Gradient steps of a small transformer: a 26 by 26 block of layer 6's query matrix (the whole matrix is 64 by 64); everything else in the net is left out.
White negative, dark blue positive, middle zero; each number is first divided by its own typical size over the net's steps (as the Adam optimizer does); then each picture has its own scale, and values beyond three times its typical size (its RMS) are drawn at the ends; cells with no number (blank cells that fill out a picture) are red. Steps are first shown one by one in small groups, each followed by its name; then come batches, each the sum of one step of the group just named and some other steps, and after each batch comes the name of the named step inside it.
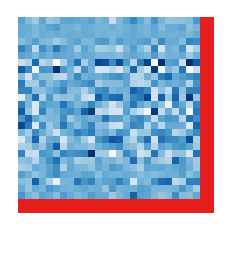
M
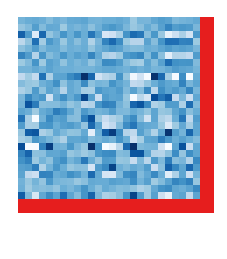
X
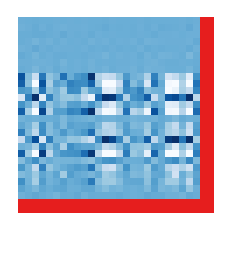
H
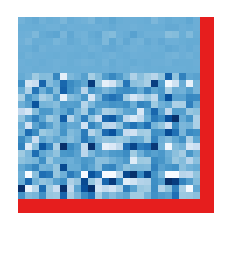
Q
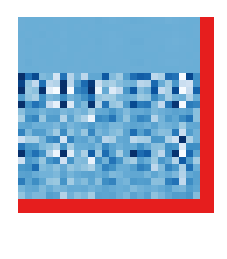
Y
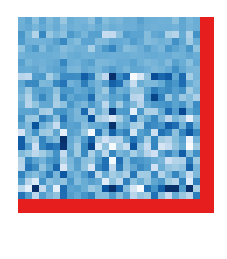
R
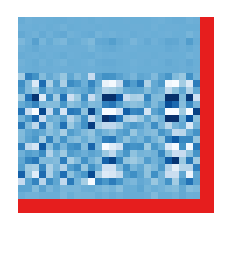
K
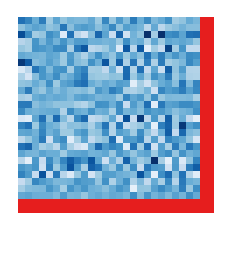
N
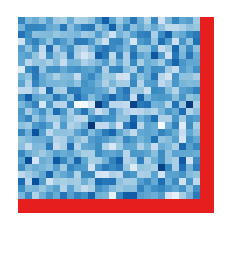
X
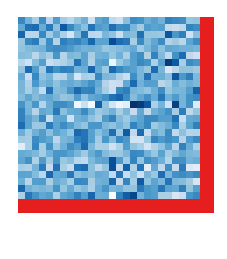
M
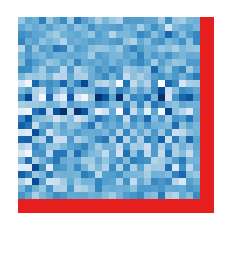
M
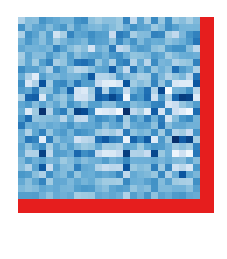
H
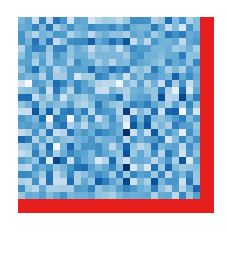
Q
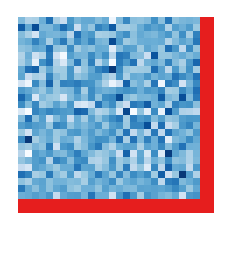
Q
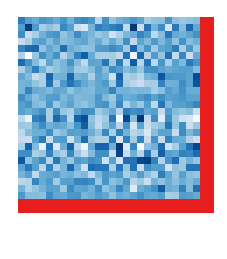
N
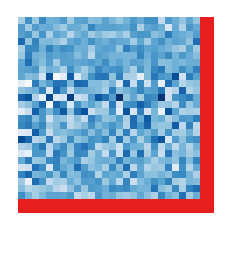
R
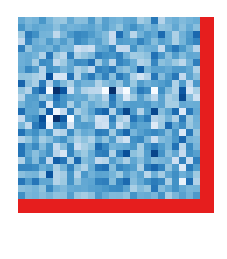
N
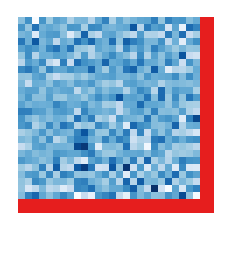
M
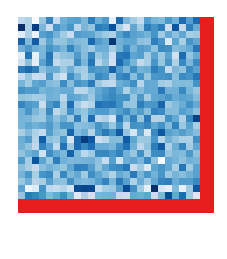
Q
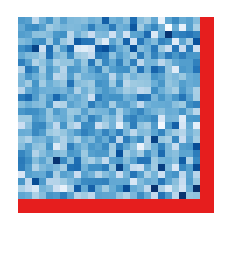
N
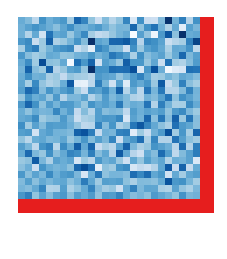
Q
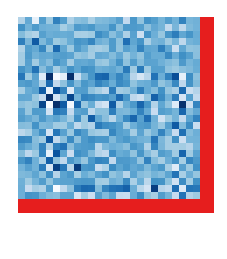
R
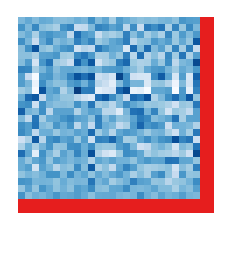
H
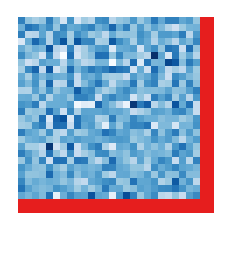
X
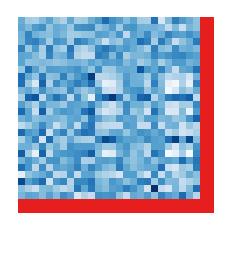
H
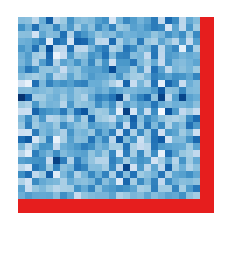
R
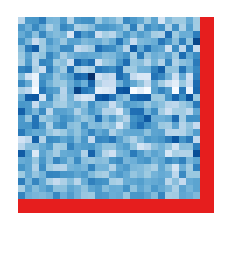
H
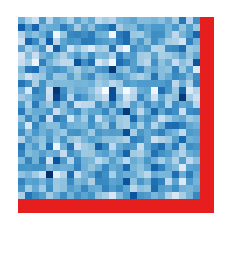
R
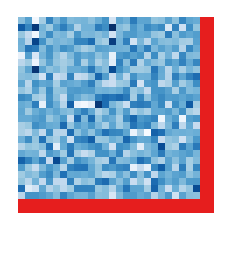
Q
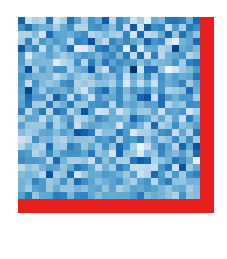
M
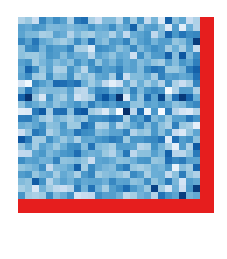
K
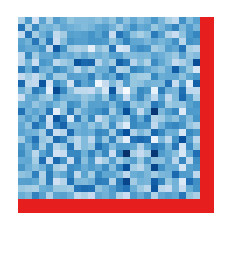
M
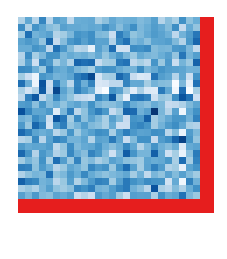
H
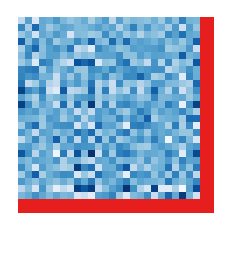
Y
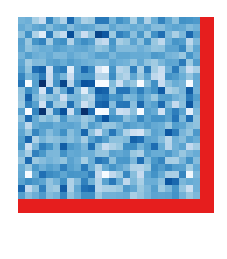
Q
